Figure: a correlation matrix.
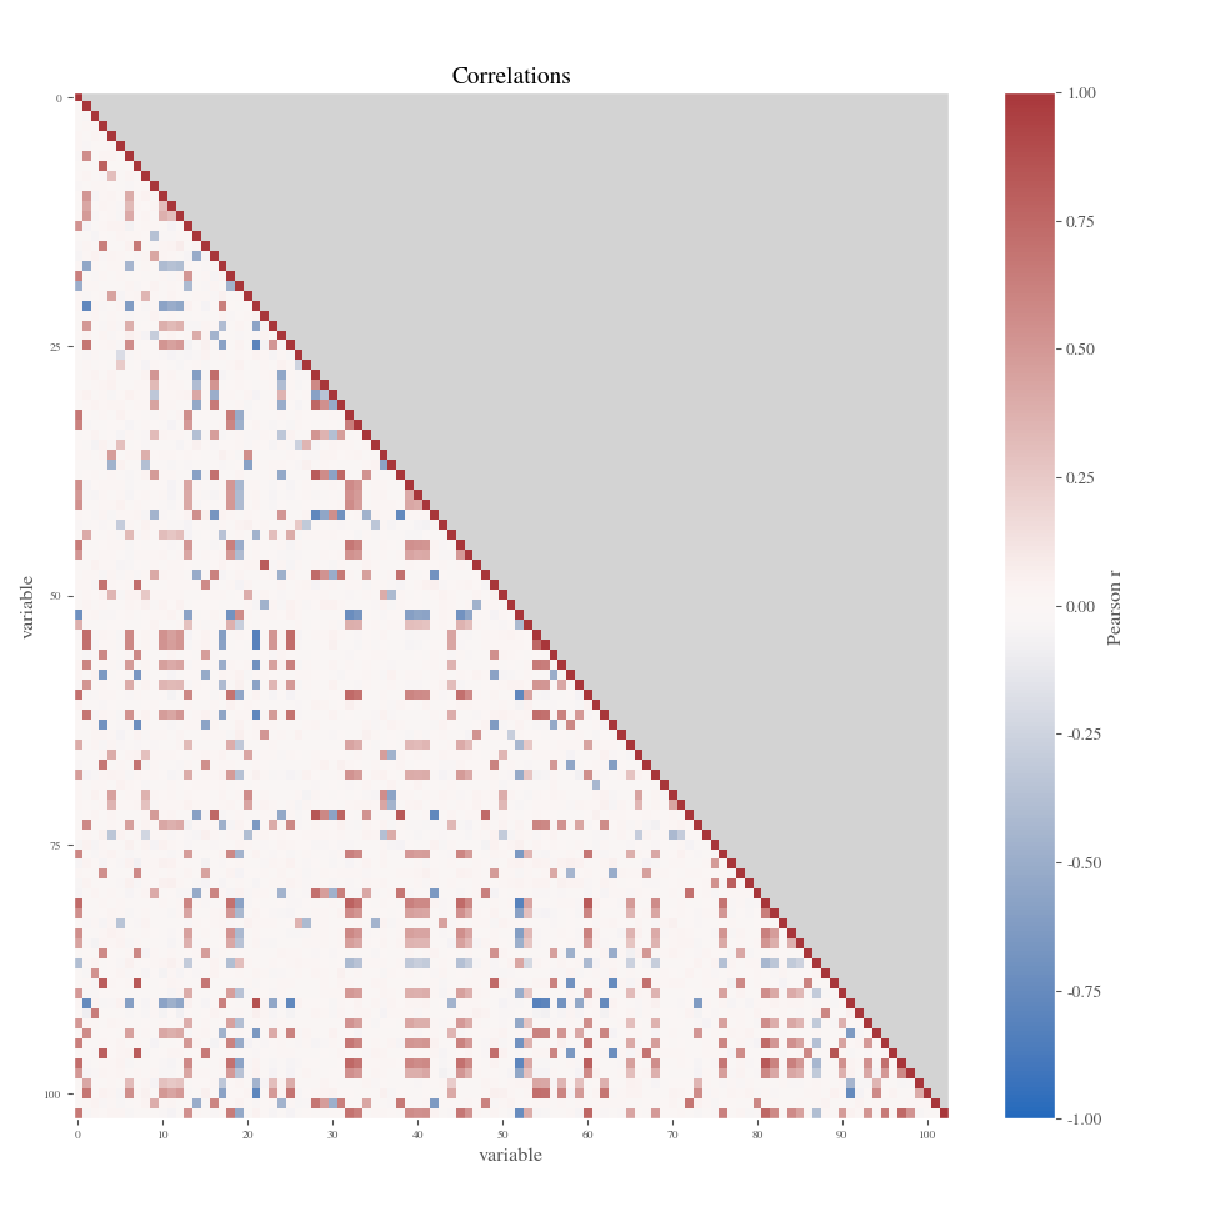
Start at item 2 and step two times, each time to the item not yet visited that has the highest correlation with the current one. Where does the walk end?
88
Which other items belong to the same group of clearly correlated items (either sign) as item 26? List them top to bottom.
5, 27, 35, 43, 83
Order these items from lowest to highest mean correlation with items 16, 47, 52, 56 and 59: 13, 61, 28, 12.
13, 61, 12, 28
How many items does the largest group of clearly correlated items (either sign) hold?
28
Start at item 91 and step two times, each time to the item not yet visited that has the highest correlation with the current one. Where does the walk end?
17
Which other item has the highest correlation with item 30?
42
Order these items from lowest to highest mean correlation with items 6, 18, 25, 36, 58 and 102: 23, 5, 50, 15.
15, 5, 50, 23
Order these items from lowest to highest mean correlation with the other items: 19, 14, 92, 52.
52, 19, 14, 92
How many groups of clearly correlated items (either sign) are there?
10
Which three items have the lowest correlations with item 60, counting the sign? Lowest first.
52, 19, 87
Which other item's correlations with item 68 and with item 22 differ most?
47
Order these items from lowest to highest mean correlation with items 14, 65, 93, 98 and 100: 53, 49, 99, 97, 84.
49, 99, 53, 84, 97
